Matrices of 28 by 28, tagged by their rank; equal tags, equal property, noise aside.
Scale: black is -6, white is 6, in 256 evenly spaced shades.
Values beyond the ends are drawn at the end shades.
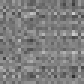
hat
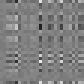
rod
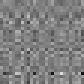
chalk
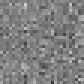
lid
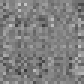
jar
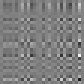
rod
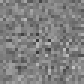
lid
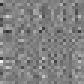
jar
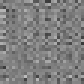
hat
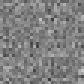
lid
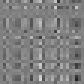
chalk
